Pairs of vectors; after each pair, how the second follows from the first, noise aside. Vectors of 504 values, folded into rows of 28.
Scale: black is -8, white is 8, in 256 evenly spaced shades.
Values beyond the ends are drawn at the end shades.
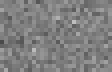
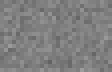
wrapped around, shrunk.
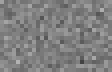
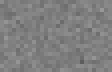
shrunk.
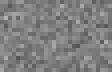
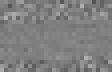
partly zeroed.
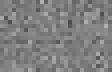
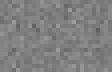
wrapped around, shrunk.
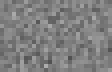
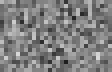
reversed, scaled up.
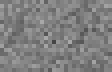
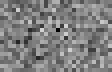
reversed, scaled up.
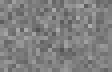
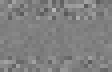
partly zeroed.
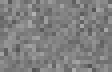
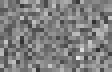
reversed, scaled up.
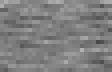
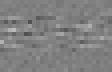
reversed, negated, partly zeroed.
